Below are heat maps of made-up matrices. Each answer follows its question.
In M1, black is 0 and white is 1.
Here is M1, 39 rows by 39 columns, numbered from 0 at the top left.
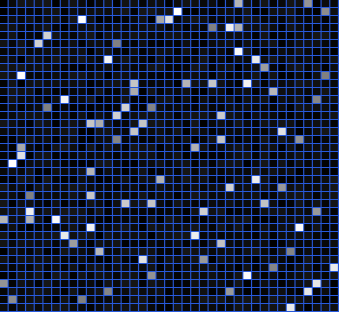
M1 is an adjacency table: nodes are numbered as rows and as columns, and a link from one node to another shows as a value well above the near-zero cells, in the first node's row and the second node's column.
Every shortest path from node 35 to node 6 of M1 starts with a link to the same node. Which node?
node 0
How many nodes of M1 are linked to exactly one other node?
7
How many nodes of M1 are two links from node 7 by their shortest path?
2
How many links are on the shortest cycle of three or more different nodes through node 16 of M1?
8
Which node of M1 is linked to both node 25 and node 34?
node 17
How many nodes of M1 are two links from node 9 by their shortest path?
3
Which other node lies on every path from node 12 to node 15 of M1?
node 36
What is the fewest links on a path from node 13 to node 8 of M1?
4
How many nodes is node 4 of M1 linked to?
1
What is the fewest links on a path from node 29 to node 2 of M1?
3
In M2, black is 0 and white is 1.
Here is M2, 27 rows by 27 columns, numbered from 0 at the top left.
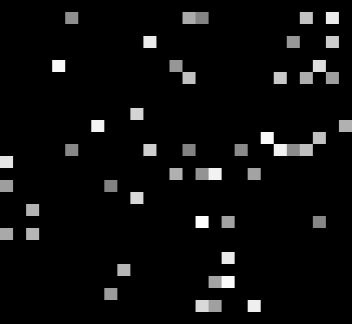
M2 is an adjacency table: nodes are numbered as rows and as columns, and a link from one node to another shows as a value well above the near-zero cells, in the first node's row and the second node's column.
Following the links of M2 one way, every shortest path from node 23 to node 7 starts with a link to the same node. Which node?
node 16
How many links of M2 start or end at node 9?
2
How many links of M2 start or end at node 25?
6
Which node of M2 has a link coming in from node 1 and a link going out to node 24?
node 5
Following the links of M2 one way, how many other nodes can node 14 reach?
10
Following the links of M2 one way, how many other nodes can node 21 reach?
2
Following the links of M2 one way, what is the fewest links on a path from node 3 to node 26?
4
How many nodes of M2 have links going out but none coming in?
4
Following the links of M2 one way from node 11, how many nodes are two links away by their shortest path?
1
